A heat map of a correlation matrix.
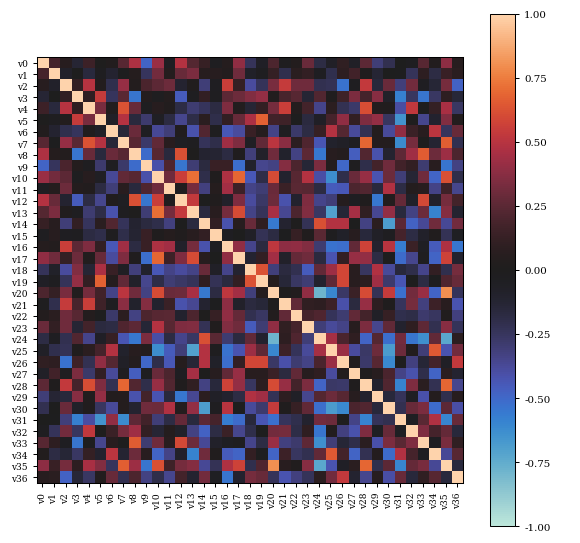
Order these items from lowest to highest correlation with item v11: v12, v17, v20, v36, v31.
v36, v31, v12, v17, v20
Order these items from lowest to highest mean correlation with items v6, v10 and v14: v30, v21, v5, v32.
v30, v32, v21, v5
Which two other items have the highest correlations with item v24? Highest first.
v14, v25
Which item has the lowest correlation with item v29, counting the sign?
v12
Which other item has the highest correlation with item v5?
v19
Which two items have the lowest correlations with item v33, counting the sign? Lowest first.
v24, v3
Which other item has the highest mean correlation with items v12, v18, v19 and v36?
v26
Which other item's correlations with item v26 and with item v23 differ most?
v18
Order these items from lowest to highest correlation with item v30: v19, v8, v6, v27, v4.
v6, v19, v8, v4, v27
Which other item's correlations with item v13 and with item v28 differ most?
v4
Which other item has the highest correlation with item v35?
v20
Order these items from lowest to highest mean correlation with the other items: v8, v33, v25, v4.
v25, v33, v8, v4
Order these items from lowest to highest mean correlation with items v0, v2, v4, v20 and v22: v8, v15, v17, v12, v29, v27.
v29, v15, v27, v12, v8, v17
